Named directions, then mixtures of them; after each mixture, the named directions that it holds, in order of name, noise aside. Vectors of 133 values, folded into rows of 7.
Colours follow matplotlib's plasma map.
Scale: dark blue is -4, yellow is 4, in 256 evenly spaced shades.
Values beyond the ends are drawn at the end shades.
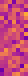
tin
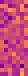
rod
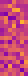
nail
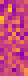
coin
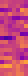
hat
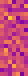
nail, rod, tin.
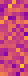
coin, nail, tin.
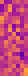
coin.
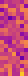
hat, rod.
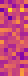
coin, hat, rod.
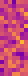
coin, hat, tin.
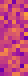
tin.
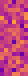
coin, tin.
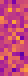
coin, tin.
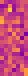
coin.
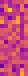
coin, rod.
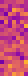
hat, nail, tin.
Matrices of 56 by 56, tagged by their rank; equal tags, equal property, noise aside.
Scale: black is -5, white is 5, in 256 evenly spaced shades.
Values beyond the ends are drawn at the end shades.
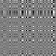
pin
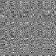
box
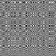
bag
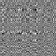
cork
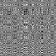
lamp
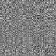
box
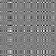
pin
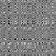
lamp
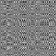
lamp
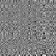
cork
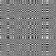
pin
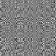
cork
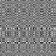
bag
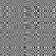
bag
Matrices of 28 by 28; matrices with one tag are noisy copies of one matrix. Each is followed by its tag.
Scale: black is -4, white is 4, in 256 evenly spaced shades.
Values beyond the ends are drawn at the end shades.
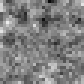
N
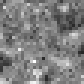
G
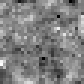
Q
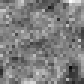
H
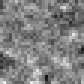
G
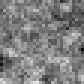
G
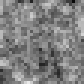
Q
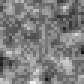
G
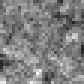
G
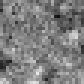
G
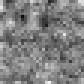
N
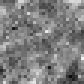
H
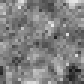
H
